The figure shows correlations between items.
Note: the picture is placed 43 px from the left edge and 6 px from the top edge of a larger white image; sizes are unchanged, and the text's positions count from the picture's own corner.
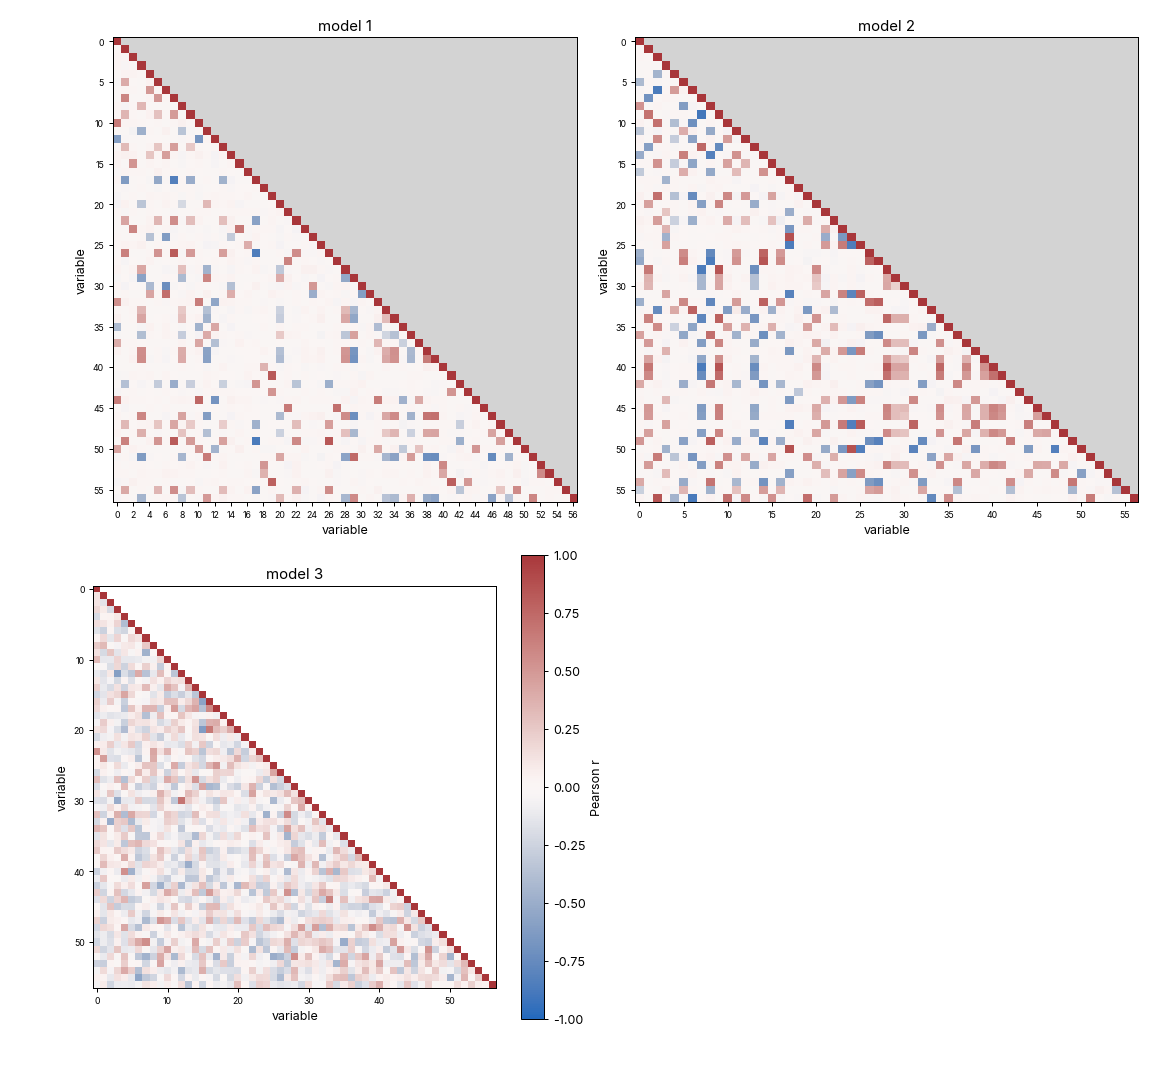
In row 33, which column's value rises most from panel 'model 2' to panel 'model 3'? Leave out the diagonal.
56
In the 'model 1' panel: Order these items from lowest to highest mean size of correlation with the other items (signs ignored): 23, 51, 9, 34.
23, 9, 34, 51
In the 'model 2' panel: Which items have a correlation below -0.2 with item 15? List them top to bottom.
4, 6, 33
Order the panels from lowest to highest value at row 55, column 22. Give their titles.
model 2, model 3, model 1
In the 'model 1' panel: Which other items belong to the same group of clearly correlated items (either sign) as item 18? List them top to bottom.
40, 52, 53
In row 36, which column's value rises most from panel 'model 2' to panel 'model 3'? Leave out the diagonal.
32
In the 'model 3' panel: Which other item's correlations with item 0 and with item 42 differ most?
23
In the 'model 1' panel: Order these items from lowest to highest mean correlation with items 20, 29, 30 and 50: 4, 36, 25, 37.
4, 25, 37, 36
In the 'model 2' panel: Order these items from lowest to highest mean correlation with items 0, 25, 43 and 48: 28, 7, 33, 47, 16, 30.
7, 16, 33, 30, 28, 47
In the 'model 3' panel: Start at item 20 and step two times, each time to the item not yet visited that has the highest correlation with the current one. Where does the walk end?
17
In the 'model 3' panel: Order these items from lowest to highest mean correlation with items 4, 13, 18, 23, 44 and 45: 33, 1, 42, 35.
42, 1, 35, 33
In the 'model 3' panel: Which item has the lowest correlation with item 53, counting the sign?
34
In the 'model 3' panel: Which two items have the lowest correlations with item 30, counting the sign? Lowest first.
3, 25
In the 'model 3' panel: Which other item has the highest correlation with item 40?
4
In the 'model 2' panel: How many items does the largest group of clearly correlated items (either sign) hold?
17
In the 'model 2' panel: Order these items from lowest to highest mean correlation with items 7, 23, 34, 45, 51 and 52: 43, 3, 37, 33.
33, 43, 3, 37
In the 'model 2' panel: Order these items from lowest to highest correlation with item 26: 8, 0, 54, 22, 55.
8, 54, 0, 22, 55
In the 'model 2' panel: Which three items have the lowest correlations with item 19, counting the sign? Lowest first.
6, 33, 4
